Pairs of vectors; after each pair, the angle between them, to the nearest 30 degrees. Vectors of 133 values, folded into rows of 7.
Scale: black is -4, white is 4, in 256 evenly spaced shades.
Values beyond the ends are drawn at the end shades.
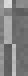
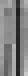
60 degrees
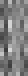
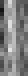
60 degrees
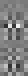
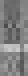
60 degrees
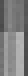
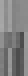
150 degrees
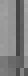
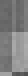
90 degrees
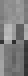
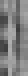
90 degrees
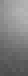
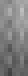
30 degrees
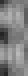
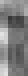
150 degrees
